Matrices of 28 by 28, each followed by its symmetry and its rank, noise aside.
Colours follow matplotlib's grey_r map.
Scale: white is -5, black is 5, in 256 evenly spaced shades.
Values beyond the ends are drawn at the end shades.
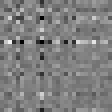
no symmetry, rank two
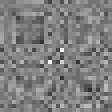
symmetric, rank four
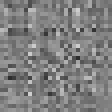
antisymmetric, rank four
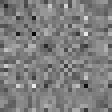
symmetric, rank three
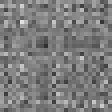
no symmetry, rank four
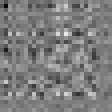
no symmetry, rank three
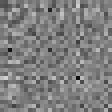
symmetric, rank four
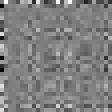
antisymmetric, rank two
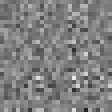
no symmetry, rank four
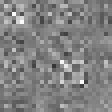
symmetric, rank four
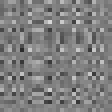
antisymmetric, rank two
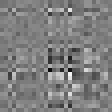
no symmetry, rank two
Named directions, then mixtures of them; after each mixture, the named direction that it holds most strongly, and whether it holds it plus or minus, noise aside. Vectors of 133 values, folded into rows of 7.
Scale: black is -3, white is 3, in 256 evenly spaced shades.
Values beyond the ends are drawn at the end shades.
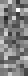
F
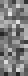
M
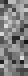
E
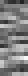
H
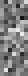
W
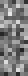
M, plus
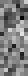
W, plus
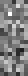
M, plus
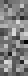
M, plus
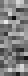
H, minus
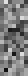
W, minus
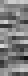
H, minus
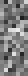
W, plus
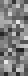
M, plus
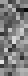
E, minus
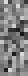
W, minus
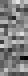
H, minus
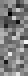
M, minus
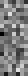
M, plus
